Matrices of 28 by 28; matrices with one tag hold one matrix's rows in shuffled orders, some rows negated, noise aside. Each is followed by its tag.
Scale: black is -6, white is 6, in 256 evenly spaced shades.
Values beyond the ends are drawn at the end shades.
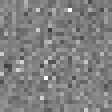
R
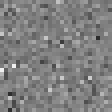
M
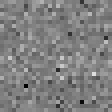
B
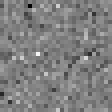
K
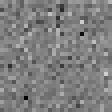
B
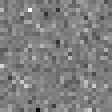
K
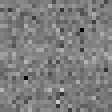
B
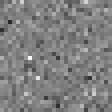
K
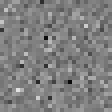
R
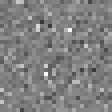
R
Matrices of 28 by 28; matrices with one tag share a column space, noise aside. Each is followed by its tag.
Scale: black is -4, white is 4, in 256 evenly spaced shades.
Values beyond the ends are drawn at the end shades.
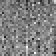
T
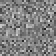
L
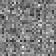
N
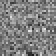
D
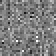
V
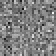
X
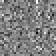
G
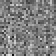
T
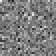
G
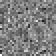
L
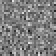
D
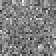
T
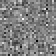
T
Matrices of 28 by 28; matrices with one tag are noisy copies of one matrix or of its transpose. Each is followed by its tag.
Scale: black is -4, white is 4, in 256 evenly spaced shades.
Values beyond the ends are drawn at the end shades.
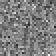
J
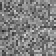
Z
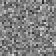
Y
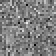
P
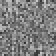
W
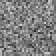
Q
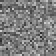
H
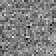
J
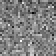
Z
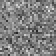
Q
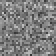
Q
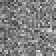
Z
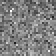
Z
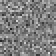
W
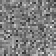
J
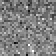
Z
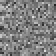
W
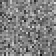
P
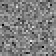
Y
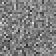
Y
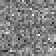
J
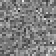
J
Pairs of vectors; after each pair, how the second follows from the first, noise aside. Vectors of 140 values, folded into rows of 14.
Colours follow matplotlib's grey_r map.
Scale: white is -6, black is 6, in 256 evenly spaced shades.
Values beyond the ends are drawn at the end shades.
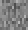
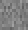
reversed, negated, shrunk.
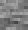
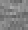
reversed, negated, shrunk.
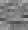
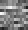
reversed, negated, scaled up.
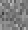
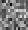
reversed, negated, scaled up.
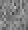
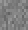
reversed, negated, shrunk.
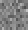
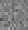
reversed, negated, shrunk.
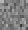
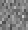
wrapped around, negated.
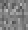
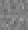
reversed, shrunk.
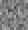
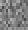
wrapped around, negated.
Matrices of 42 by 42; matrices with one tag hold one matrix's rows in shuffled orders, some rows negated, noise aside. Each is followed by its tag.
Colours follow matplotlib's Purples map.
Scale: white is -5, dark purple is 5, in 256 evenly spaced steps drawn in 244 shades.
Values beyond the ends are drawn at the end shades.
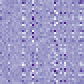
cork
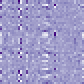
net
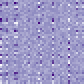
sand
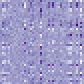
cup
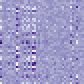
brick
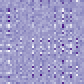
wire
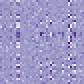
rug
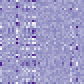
brick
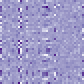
net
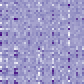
sand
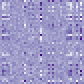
cup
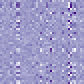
rug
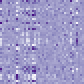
brick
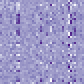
rug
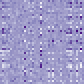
cup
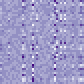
cork
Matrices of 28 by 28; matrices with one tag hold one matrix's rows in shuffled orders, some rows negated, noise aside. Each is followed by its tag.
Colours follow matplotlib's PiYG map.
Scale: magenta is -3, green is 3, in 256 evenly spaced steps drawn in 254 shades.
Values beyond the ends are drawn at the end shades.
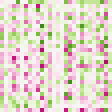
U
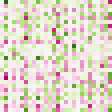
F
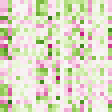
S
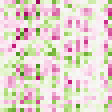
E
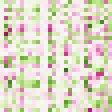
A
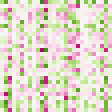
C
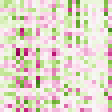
E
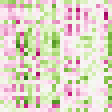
E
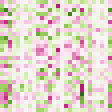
S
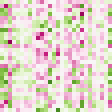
S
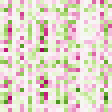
C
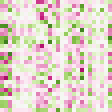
S
